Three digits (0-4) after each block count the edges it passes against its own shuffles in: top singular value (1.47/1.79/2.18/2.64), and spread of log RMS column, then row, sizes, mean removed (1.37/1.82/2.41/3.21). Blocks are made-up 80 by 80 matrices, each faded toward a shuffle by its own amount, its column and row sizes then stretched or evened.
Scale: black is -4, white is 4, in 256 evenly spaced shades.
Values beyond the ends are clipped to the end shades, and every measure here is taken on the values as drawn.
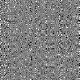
3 3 0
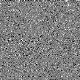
1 0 3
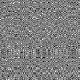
4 0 3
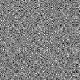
3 1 0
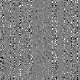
2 4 1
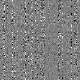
1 4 0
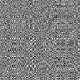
4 2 3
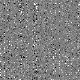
0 3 0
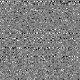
3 0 3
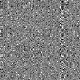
3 3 0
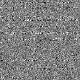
2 1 3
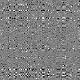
4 2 3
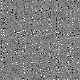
0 3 2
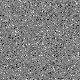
0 0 2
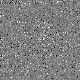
1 0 2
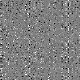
3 3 1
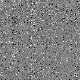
1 2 1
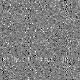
2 2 0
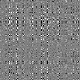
4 4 3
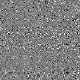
1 2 3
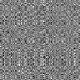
4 3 1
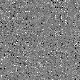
0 2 1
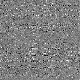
2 0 3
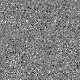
1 0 2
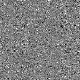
0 2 1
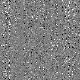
0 3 0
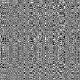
4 4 3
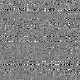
2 2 4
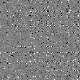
3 2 2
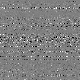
2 0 4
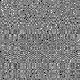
4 0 0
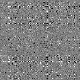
3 2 3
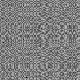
4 1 0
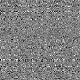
3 1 3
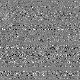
0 0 4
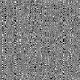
3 3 1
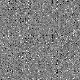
0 2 1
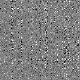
0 4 2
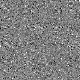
1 1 1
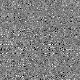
1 1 3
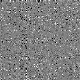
2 2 2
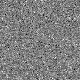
1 0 0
